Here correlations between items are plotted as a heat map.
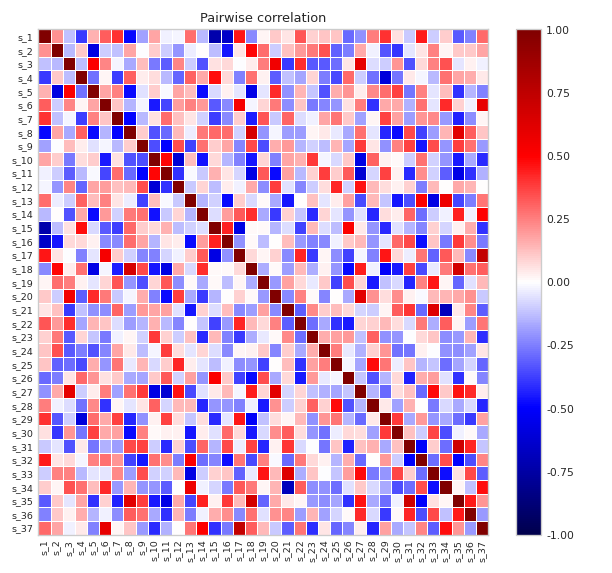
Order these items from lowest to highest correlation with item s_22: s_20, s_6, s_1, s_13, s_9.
s_9, s_13, s_6, s_20, s_1
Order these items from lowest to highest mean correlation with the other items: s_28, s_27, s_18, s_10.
s_10, s_28, s_18, s_27
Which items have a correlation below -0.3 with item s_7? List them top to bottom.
s_4, s_8, s_15, s_18, s_35
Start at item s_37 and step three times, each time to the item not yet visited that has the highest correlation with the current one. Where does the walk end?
s_34
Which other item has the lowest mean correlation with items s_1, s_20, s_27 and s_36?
s_11
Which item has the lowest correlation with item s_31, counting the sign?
s_32
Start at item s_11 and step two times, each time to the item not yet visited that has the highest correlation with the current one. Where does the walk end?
s_23
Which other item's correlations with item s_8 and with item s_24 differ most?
s_35
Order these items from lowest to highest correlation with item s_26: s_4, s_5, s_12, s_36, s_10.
s_12, s_36, s_10, s_5, s_4
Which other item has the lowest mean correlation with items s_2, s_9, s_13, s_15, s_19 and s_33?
s_29
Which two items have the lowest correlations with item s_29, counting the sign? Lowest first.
s_4, s_18
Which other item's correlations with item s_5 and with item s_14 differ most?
s_18
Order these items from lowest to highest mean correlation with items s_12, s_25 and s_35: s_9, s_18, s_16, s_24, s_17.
s_17, s_24, s_16, s_18, s_9
